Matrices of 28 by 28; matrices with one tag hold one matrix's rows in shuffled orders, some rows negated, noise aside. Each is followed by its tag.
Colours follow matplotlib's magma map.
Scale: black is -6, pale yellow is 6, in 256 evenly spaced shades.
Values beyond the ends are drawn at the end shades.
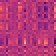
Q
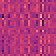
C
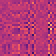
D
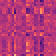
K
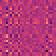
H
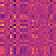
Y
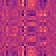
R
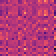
Q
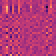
H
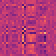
R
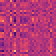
Y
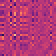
Y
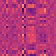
R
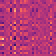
Y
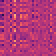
Y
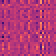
C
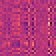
D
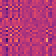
H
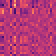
Y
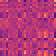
Q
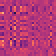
Y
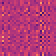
C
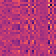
D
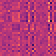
D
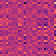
Q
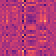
R
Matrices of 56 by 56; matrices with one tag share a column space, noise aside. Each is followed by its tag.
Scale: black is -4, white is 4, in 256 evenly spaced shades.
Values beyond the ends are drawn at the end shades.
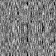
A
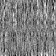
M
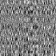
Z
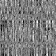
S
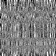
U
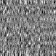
Z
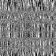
U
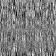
M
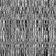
S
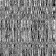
S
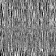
M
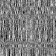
S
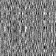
A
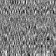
Z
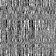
S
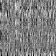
M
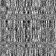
S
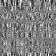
U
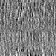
M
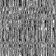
S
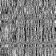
S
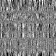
U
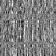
S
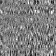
Z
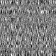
Z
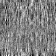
M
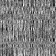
S
